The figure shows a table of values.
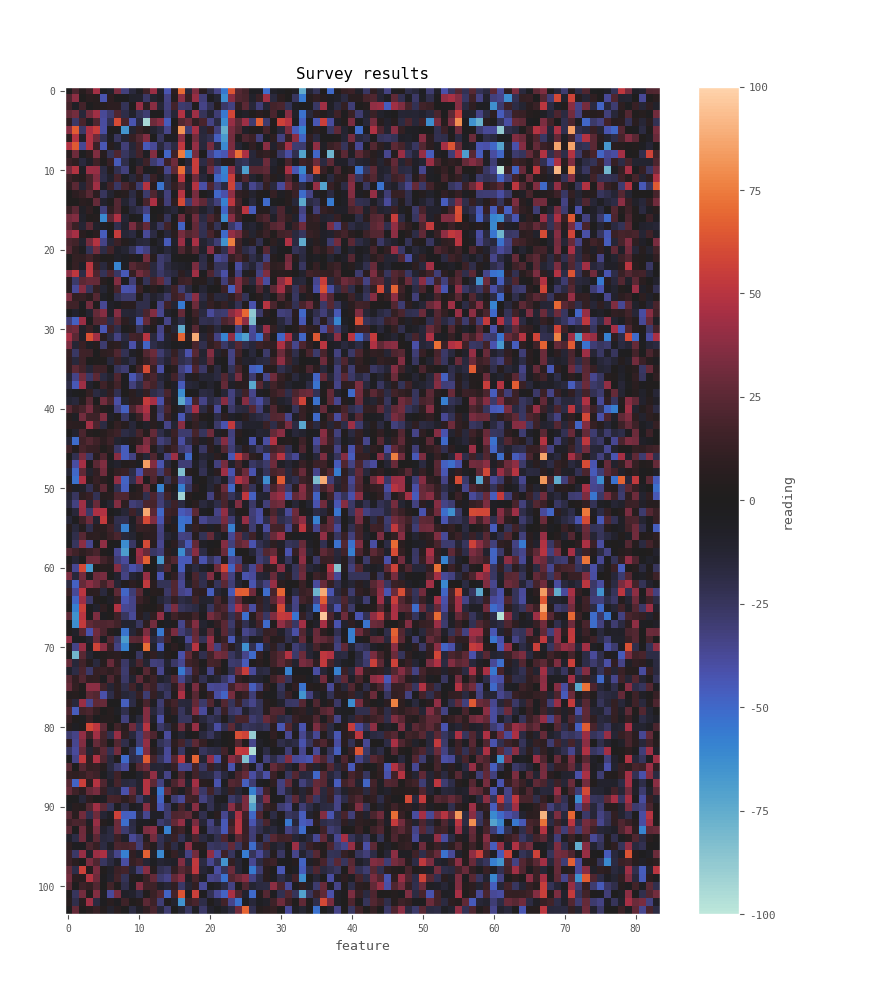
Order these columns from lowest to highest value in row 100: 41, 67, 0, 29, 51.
51, 41, 0, 29, 67
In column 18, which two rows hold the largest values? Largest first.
31, 84
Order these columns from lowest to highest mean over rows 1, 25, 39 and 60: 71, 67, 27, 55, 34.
34, 27, 55, 71, 67
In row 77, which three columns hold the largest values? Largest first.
46, 57, 71
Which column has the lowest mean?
60
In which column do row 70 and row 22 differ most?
57
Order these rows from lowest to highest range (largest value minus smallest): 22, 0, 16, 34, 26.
34, 26, 22, 16, 0
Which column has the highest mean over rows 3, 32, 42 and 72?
71
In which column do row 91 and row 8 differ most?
17
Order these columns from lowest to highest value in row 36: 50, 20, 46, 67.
20, 50, 67, 46
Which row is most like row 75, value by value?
99
